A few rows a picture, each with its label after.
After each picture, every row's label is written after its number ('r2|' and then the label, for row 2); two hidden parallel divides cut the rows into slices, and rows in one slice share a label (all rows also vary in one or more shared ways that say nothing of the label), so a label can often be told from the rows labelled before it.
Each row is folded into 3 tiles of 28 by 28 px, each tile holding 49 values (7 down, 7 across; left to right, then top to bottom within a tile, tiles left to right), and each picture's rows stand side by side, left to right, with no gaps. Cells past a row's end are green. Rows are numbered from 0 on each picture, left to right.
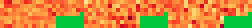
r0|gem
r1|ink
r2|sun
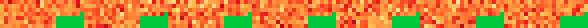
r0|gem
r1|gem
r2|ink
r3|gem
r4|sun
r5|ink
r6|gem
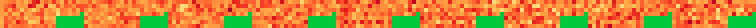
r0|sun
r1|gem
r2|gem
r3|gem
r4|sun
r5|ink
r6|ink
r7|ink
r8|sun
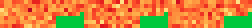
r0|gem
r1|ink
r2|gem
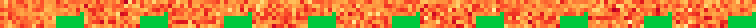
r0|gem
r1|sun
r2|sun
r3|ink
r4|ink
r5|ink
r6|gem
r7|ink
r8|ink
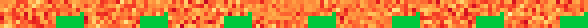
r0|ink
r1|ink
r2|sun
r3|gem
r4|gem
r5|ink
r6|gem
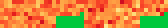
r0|gem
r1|sun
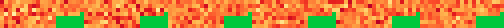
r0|sun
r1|ink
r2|gem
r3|ink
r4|sun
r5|gem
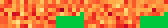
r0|ink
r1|ink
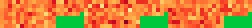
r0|gem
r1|sun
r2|gem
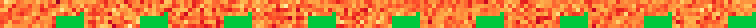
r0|gem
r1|sun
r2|ink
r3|ink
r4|gem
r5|gem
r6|ink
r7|gem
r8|gem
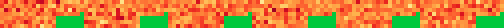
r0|sun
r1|ink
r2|ink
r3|ink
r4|gem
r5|gem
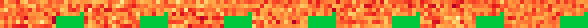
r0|ink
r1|ink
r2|ink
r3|sun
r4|sun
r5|sun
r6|gem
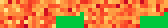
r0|ink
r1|sun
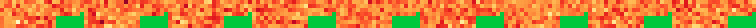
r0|ink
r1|sun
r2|ink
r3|sun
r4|gem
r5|ink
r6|gem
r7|ink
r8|sun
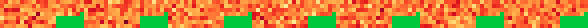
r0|sun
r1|sun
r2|ink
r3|ink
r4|ink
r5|sun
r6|gem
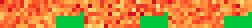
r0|sun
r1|ink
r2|gem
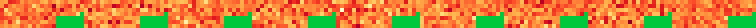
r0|ink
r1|sun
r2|ink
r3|sun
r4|ink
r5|gem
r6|sun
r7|sun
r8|gem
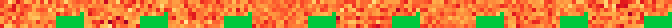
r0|gem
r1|sun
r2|ink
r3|gem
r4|ink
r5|gem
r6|gem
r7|sun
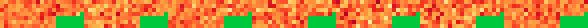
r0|gem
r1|ink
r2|gem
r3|ink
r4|sun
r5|sun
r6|gem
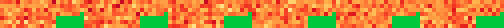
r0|ink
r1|sun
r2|sun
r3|ink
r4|gem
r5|gem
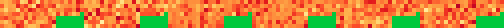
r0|ink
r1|ink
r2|gem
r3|gem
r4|gem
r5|ink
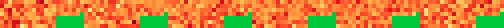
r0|sun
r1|ink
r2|ink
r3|gem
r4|gem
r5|ink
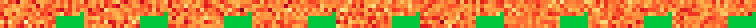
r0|ink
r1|sun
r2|sun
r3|sun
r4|ink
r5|gem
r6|gem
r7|ink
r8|gem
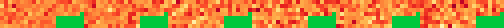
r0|gem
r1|gem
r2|gem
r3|sun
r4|sun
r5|sun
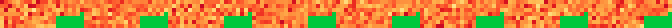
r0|sun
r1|gem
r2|sun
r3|gem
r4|gem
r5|ink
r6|gem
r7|gem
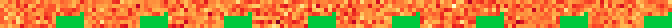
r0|ink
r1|ink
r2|sun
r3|sun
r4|sun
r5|ink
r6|gem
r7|sun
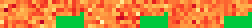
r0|sun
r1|ink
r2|gem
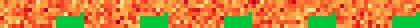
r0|ink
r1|ink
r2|ink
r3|sun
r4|ink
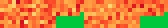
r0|ink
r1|gem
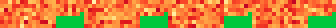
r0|sun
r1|sun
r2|ink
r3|sun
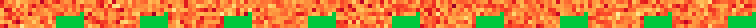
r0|sun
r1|ink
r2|ink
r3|gem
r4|sun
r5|sun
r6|gem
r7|gem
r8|gem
